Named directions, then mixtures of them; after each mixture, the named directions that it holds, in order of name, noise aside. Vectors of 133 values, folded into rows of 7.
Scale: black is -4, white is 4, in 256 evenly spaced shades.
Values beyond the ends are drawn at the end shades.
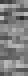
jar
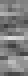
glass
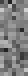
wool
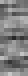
glass, jar.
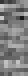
jar.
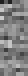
jar, wool.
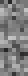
glass, wool.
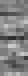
glass.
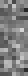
jar, wool.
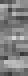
glass, jar.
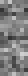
glass, wool.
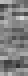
glass, jar.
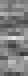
glass.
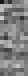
jar, wool.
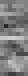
glass.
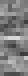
glass.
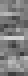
glass.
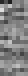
jar, wool.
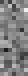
wool.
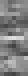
glass.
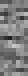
glass, jar.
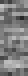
glass, jar.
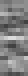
glass.
